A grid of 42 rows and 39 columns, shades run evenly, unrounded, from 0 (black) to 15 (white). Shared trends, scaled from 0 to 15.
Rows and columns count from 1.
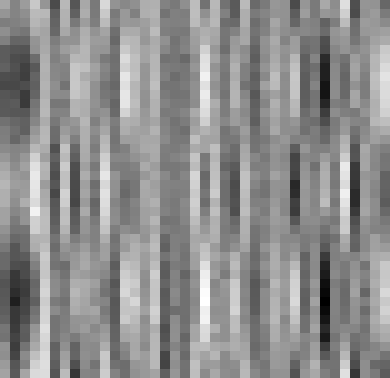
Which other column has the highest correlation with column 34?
9
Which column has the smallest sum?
33
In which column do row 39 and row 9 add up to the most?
21
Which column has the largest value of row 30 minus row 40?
39
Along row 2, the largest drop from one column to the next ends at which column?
36
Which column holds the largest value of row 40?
5
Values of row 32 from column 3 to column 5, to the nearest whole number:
4 6 12
